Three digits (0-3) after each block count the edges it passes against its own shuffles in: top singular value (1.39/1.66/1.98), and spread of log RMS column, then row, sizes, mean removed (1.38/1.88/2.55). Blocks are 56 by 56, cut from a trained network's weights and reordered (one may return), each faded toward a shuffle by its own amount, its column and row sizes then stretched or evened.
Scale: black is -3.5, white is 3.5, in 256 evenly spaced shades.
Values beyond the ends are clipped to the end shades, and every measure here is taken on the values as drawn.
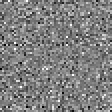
1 1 2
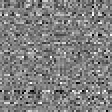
3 0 3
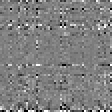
3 2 3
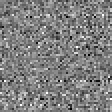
0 0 2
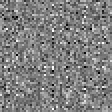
2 2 1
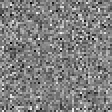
1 2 1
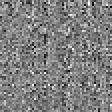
1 2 1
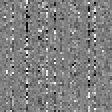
2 3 0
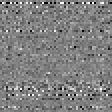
2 0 3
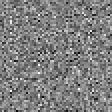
2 2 1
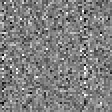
1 2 1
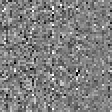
1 3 0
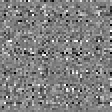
1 2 3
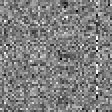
3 1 0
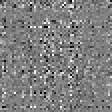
0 3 3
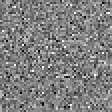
0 0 1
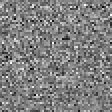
1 1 2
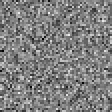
1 0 0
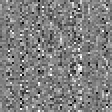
1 3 0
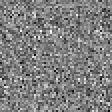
0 1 1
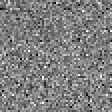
0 0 1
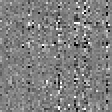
1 3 1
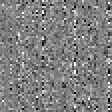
0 3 0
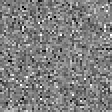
0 1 0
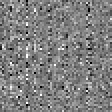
2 3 1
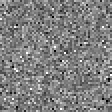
0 0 1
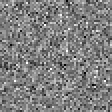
0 0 0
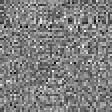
3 0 1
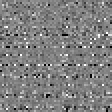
1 1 3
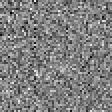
1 1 0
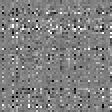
2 3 3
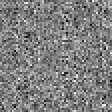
2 2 0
